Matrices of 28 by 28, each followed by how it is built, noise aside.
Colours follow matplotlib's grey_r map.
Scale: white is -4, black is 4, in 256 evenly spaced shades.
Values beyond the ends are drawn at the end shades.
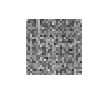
blocks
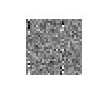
uneven columns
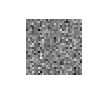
uneven columns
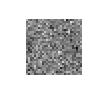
noise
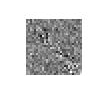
banded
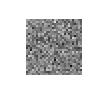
noise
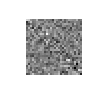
banded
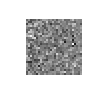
uneven columns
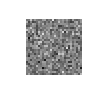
noise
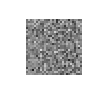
repeating rows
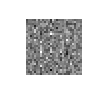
uneven columns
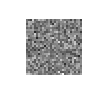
noise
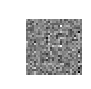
uneven columns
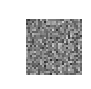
repeating rows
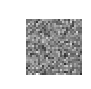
repeating rows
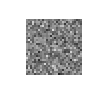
noise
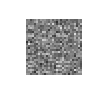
blocks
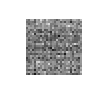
blocks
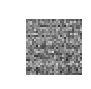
blocks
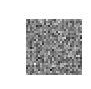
noise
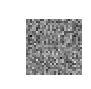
blocks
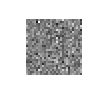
uneven columns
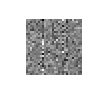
uneven columns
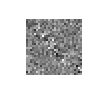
banded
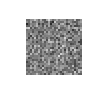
blocks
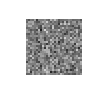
repeating rows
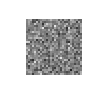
noise
